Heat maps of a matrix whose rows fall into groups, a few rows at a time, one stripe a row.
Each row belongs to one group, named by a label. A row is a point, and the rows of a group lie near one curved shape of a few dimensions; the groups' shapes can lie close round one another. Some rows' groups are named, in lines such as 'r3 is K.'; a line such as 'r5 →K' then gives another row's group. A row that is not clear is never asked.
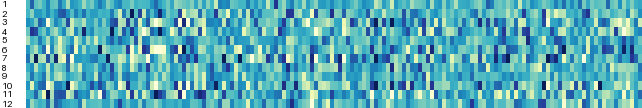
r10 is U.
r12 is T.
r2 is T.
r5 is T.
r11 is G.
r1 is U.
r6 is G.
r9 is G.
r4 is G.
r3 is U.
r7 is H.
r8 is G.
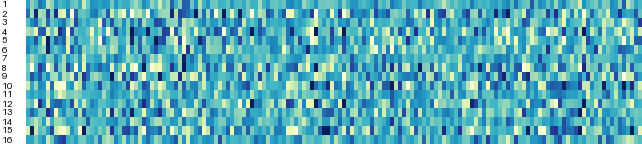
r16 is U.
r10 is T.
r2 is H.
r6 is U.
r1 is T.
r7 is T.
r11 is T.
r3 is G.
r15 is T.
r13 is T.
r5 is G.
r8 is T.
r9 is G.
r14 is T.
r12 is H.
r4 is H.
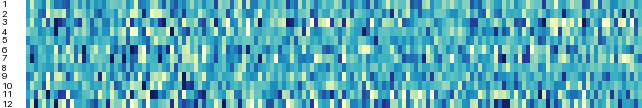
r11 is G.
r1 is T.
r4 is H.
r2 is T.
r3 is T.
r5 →U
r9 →G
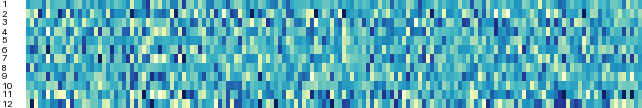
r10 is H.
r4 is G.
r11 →T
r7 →G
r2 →H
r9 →T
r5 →H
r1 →G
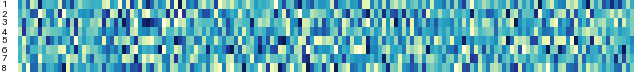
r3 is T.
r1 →U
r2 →U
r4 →T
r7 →T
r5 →T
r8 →H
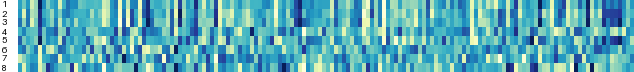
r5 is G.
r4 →T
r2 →U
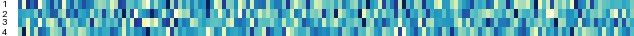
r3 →G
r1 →U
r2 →T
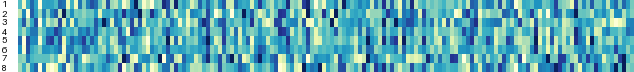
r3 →G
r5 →U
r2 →H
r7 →H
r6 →U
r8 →T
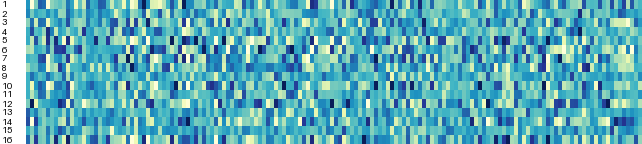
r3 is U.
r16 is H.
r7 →U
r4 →T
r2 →H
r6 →T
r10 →U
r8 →H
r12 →U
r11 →T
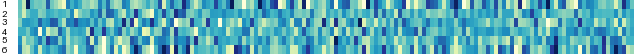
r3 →T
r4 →G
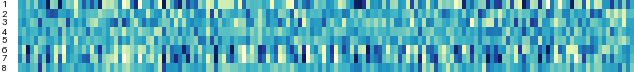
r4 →H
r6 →H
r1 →H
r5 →U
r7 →H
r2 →U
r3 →T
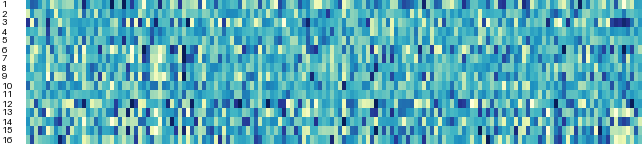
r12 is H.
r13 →U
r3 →U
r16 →U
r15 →U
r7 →T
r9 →G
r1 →G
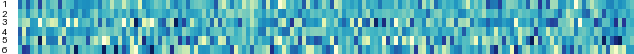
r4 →U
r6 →G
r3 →T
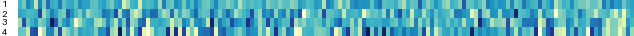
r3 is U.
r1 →H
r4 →U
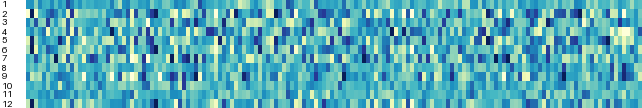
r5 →U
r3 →H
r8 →G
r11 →T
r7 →H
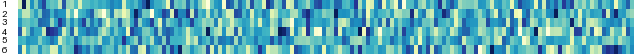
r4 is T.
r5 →H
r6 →U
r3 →H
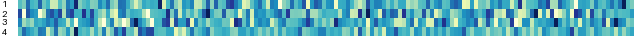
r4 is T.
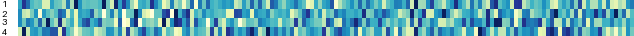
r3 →H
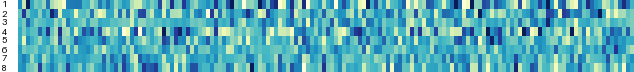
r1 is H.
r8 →T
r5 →U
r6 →G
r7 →T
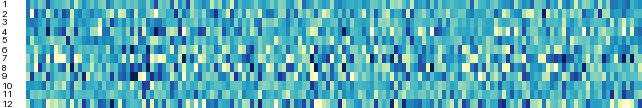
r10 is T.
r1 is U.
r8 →H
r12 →G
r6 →H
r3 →G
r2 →U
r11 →G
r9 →T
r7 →T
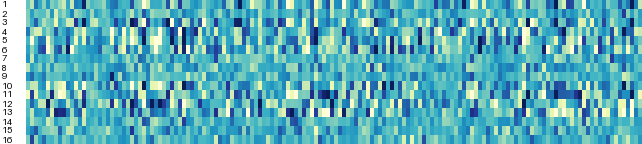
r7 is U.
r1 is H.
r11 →T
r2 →T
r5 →T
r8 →T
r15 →H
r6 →U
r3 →H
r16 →U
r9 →G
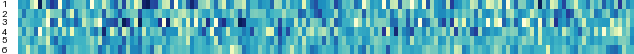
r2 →T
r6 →H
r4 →G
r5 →H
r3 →H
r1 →G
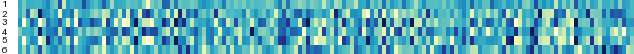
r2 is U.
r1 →U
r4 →T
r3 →T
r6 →G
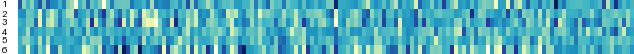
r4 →H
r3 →G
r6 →H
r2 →G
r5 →H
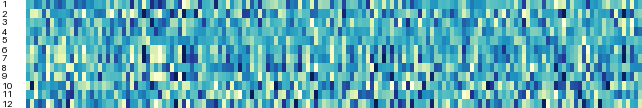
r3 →T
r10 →U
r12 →U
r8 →H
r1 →T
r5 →H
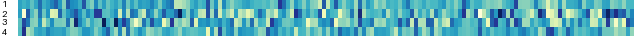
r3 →G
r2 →U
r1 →T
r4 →U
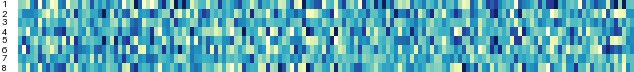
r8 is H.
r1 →T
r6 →U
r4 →H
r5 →G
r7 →T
